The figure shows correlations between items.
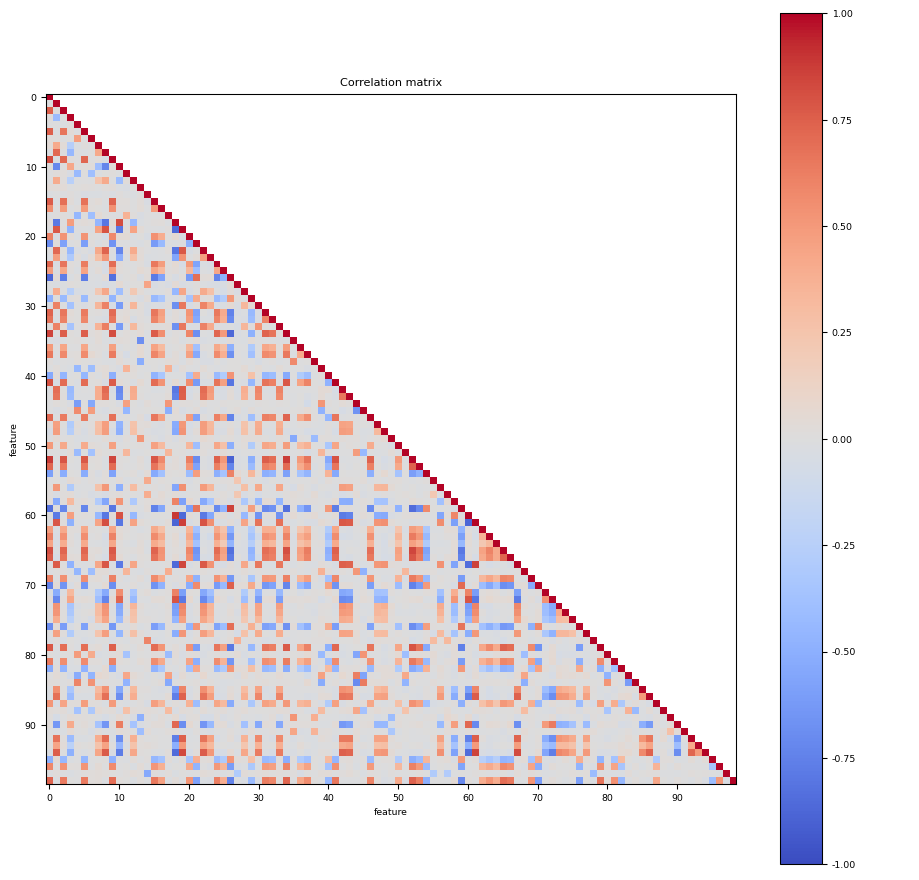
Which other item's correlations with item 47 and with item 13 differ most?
35
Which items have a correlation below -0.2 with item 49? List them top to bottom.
35, 38, 89, 91
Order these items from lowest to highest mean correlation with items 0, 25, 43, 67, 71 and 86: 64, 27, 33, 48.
27, 64, 48, 33
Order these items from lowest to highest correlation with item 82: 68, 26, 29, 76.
68, 29, 76, 26
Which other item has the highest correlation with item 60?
18
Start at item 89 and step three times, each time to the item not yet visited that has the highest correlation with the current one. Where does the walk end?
91
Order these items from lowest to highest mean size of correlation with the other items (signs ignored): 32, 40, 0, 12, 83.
83, 12, 40, 32, 0
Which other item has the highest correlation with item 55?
14
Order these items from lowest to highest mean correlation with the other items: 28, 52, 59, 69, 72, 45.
59, 72, 45, 28, 69, 52
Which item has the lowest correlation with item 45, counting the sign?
44
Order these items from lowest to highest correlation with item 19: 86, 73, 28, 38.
38, 28, 73, 86
